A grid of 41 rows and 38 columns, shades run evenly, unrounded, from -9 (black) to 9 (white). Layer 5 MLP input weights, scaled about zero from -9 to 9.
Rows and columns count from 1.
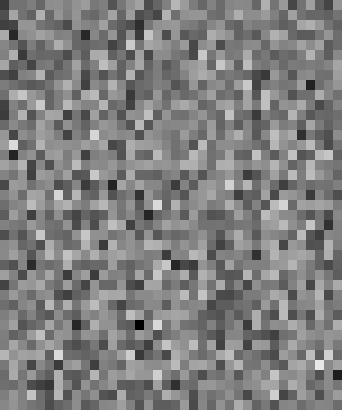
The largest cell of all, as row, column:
37, 36
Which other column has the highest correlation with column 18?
29
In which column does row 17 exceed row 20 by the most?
35
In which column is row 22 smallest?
17
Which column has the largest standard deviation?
16
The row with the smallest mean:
22
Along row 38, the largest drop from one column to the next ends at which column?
38
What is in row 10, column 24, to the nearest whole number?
2
